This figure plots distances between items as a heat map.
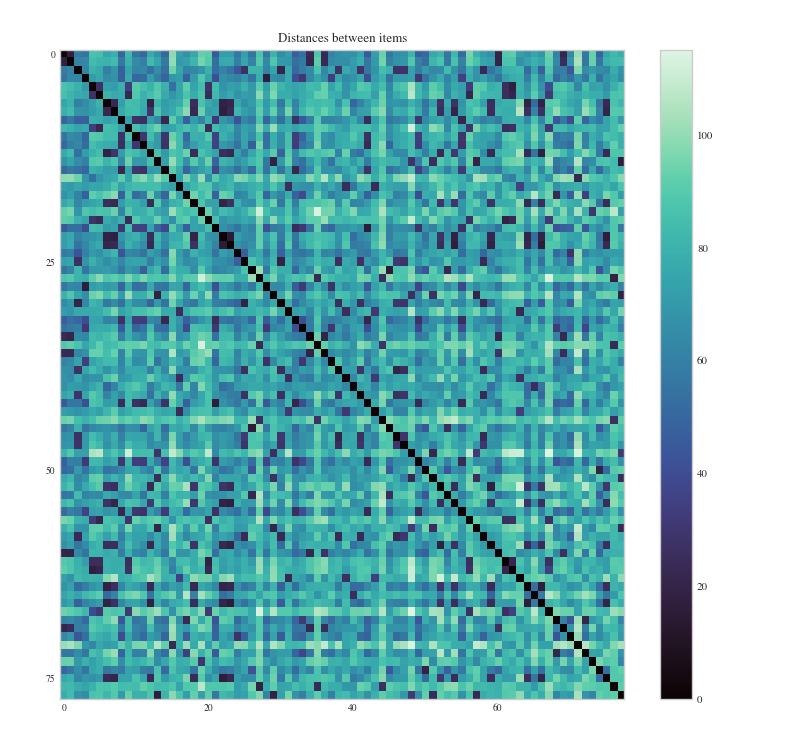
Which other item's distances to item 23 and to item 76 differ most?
54
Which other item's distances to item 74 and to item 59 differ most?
52
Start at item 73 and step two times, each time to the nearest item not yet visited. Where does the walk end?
8
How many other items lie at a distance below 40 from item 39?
4
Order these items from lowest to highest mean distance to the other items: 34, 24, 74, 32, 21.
32, 21, 24, 74, 34
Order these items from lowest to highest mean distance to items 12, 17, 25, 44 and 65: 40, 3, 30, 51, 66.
30, 66, 40, 3, 51
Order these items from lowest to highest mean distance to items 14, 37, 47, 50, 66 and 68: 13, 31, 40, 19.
13, 40, 31, 19
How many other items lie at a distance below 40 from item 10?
8
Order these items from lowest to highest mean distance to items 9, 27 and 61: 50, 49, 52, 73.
50, 49, 73, 52
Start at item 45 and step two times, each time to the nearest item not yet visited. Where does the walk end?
53
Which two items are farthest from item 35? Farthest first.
19, 67
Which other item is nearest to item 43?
16
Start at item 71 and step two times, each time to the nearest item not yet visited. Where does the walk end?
4
